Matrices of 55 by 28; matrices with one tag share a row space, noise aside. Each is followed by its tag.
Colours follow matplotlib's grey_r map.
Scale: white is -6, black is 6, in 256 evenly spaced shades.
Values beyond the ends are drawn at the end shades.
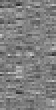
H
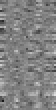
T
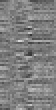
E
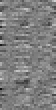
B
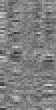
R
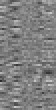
R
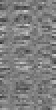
B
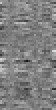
B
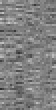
H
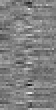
E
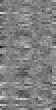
B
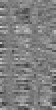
B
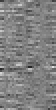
H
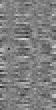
B
